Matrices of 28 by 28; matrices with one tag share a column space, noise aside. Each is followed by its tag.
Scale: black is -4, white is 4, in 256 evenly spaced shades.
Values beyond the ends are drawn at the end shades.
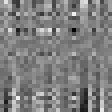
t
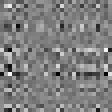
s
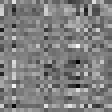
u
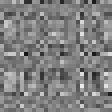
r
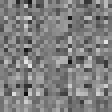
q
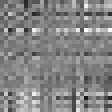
t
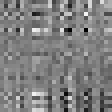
t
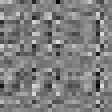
r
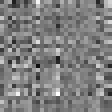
q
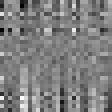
t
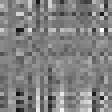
t
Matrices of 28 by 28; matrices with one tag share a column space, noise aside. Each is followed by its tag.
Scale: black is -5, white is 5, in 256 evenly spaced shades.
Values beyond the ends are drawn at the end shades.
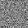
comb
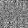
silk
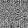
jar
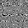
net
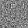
comb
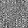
jar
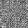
jar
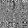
silk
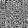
silk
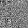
jar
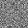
comb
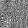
jar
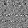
net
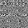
net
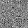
jar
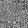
silk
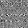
net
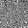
silk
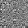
comb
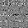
net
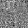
silk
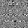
net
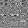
net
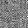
jar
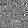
net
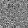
comb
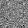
comb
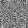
jar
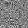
comb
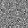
comb
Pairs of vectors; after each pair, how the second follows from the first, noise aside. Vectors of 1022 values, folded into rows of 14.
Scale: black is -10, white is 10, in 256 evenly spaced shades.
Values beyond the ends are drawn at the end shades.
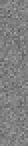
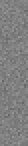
reversed, shrunk.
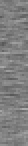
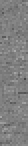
reversed, negated, partly zeroed.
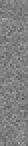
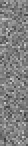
scaled up.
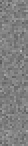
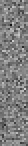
wrapped around, negated, scaled up.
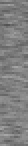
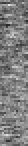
scaled up.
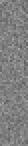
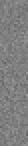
reversed, shrunk.
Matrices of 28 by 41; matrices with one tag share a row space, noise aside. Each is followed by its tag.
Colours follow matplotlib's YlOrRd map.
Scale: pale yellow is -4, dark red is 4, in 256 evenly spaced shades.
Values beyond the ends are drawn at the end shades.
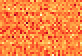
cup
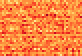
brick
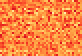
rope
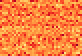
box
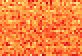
brick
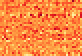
brick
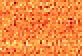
cup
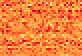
brick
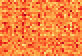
box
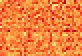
rope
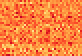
cup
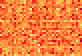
box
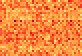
cup
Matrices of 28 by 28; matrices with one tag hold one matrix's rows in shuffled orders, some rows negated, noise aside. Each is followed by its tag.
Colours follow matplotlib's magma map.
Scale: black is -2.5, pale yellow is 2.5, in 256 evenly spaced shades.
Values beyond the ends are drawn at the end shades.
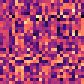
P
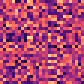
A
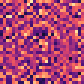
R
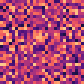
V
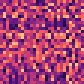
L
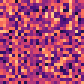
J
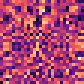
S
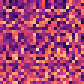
L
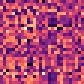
A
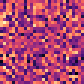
V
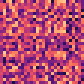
L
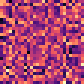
V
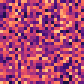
J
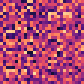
A
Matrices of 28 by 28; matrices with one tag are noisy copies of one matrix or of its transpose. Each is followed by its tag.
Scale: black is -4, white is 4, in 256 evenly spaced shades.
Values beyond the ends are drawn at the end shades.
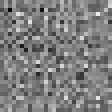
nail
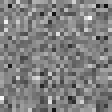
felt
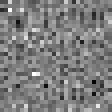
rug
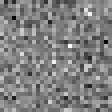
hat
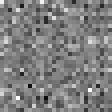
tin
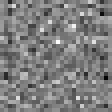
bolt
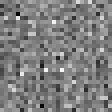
hat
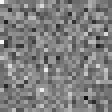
tin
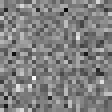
felt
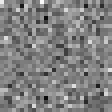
tin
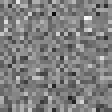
felt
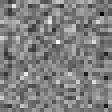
bolt
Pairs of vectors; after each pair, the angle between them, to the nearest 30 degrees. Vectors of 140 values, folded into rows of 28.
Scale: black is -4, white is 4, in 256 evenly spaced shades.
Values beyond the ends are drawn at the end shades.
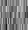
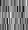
120 degrees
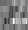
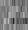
150 degrees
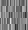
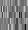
60 degrees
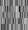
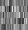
60 degrees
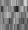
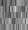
120 degrees
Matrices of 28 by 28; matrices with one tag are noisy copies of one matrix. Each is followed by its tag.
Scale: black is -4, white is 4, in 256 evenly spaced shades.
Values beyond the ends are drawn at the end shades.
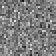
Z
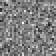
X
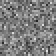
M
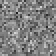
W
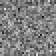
W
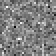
X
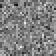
W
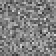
Z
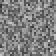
W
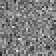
M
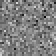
W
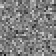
M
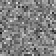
X
